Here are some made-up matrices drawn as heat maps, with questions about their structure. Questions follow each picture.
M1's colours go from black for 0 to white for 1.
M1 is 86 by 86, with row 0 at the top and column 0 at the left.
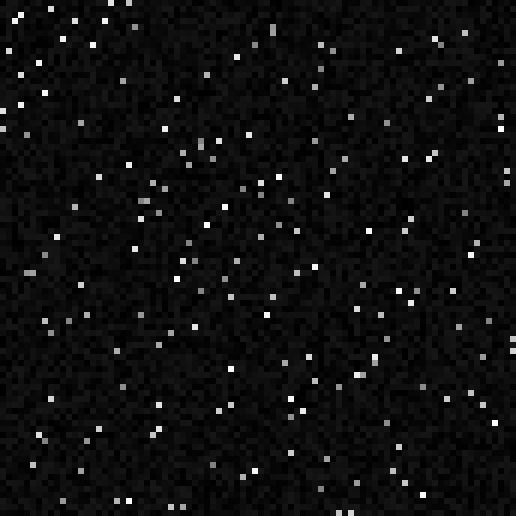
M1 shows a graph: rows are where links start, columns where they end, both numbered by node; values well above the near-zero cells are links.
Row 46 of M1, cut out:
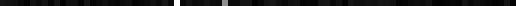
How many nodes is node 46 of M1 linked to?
2
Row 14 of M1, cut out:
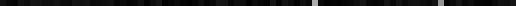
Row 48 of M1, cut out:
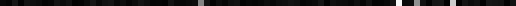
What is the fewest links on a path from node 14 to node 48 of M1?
4
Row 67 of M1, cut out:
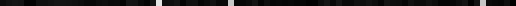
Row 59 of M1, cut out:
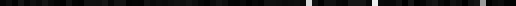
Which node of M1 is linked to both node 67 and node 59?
node 80
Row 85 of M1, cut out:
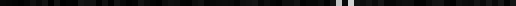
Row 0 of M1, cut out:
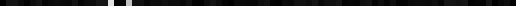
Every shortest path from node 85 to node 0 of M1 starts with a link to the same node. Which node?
node 58
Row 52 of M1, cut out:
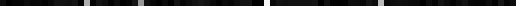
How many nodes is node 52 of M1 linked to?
4
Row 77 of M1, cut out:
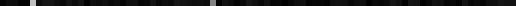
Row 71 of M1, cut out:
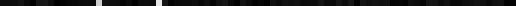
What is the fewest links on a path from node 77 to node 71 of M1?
3
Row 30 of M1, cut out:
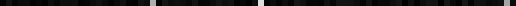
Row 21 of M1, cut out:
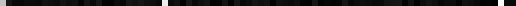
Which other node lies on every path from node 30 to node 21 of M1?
node 83
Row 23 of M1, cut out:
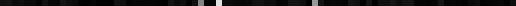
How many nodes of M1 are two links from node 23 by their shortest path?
6
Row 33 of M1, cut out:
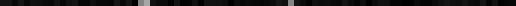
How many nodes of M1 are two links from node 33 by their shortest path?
5
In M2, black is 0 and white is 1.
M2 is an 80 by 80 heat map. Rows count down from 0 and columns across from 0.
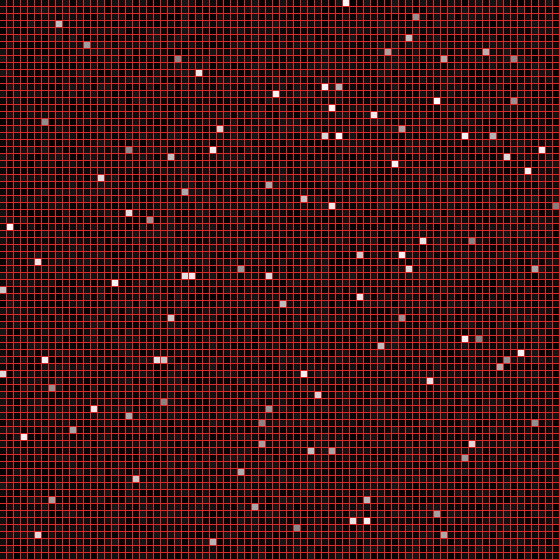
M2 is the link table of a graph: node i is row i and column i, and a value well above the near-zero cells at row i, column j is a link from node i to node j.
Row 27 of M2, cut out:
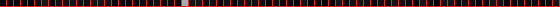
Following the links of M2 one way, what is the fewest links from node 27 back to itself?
6
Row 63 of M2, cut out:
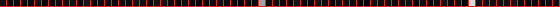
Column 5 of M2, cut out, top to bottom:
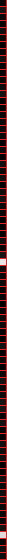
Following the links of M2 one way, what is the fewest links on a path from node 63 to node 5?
2
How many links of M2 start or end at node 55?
2
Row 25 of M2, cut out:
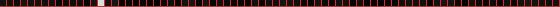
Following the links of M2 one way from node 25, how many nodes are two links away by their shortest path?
2
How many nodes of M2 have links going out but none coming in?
8
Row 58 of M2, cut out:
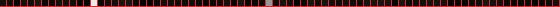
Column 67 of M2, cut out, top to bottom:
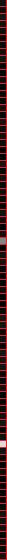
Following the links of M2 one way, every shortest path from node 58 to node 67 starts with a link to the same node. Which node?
node 38
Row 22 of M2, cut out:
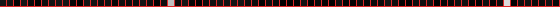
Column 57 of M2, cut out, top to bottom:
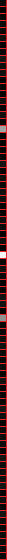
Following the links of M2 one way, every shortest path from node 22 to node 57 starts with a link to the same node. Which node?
node 72
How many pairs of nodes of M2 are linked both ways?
5
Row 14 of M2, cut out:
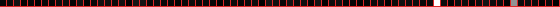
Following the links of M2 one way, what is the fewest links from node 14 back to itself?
5
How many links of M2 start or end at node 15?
1
